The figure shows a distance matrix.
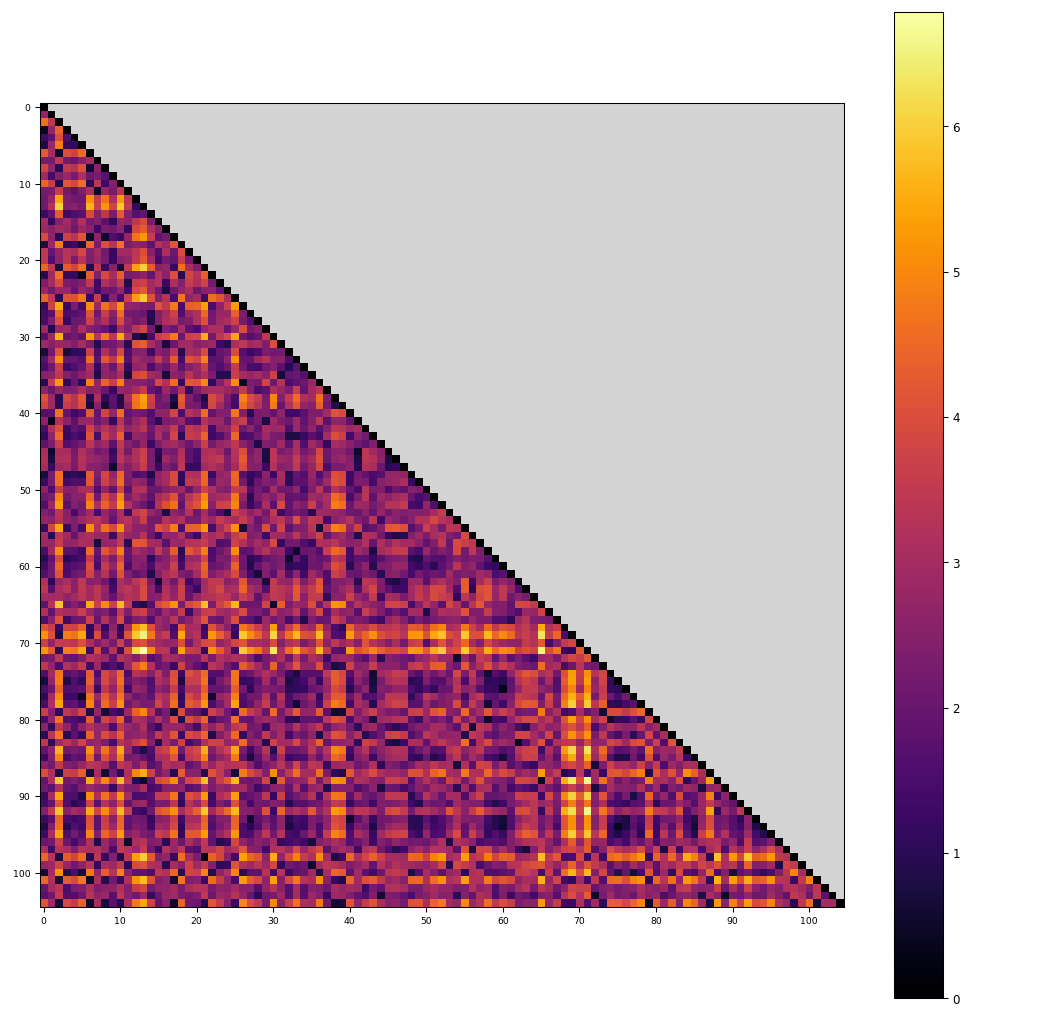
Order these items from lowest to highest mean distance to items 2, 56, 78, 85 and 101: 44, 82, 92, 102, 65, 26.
44, 102, 82, 26, 65, 92
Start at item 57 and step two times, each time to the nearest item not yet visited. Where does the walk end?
11
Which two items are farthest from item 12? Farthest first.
71, 69
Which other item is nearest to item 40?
93
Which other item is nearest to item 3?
0
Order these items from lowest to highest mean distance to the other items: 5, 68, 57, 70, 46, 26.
5, 46, 57, 26, 70, 68
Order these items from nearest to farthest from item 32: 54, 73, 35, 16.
35, 16, 54, 73
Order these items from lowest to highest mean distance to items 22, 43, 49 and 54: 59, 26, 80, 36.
59, 80, 36, 26
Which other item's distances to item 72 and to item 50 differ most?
54
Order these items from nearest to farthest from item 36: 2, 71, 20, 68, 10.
20, 68, 10, 2, 71
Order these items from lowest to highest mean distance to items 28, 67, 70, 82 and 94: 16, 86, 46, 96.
96, 86, 16, 46
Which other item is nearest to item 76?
60
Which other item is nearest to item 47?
9
